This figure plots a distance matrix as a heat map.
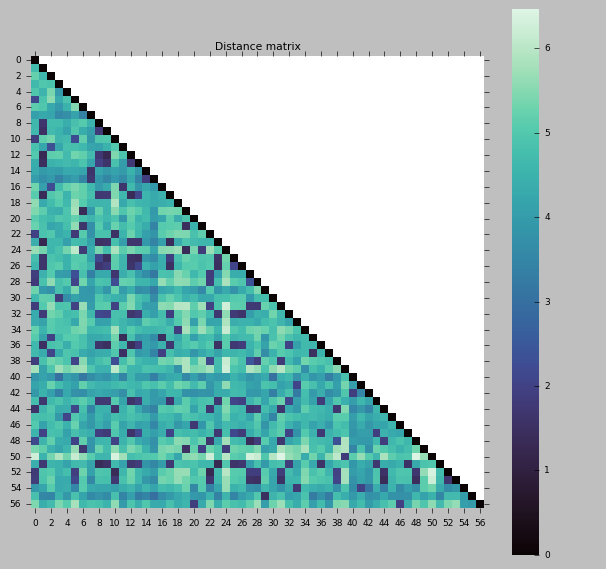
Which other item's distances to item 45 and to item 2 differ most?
4
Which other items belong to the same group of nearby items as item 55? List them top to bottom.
29
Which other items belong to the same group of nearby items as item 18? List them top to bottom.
34
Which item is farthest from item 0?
50
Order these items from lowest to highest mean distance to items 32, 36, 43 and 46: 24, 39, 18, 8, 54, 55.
8, 55, 54, 18, 39, 24
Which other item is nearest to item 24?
19
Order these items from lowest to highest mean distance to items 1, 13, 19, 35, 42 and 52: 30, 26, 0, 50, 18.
26, 0, 30, 18, 50
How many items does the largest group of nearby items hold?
14
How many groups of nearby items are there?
13
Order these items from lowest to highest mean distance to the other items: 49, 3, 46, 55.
55, 46, 3, 49
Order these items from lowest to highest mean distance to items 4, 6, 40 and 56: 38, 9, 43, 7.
7, 9, 43, 38
